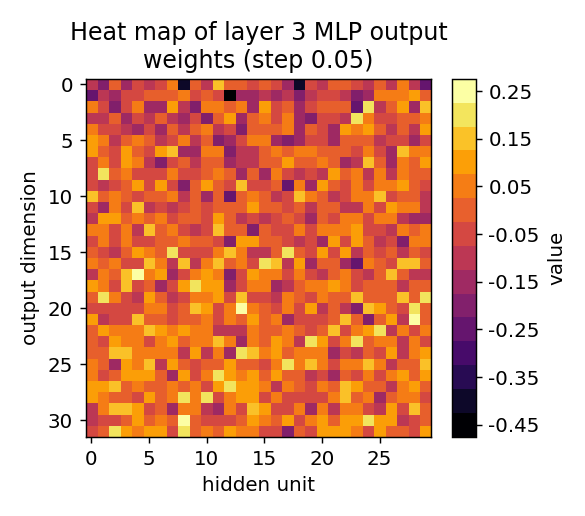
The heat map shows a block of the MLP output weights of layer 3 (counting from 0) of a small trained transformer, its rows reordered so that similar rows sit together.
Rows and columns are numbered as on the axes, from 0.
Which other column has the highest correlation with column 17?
24
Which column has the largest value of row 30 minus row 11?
8
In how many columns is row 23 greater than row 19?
18
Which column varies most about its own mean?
12
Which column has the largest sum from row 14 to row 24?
28
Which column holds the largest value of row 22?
25
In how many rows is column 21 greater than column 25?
8
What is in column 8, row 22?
0.1
